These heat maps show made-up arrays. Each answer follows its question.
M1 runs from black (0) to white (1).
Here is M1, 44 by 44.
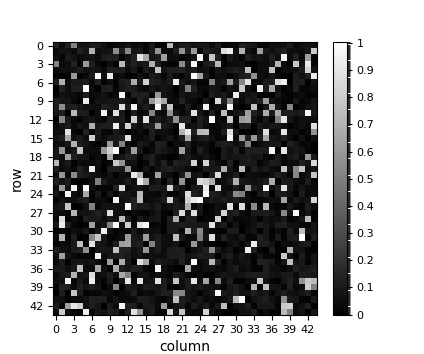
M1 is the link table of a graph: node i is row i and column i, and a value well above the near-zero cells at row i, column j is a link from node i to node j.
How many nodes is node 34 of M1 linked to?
3
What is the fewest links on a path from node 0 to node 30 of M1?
4
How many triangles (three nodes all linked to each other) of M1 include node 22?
6
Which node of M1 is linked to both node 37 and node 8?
node 11
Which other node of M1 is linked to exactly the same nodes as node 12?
node 6
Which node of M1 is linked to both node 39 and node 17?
node 10
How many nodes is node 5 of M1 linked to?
7
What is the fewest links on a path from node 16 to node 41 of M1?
4
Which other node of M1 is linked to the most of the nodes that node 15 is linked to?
node 26
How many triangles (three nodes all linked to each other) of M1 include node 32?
2
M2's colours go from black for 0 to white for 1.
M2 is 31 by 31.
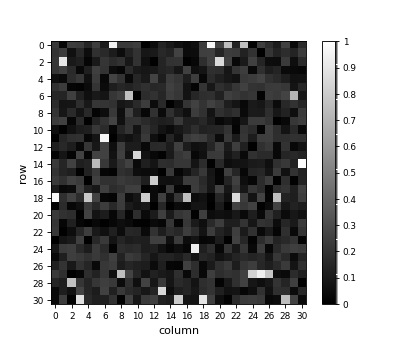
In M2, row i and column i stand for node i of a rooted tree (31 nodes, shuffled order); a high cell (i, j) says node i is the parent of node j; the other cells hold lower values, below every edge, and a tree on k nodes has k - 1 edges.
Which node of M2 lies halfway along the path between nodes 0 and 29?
11
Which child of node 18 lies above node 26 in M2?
27
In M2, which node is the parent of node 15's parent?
14
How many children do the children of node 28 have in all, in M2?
2
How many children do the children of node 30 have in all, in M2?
7
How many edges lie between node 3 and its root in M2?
2
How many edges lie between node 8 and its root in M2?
4
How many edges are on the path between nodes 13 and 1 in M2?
8
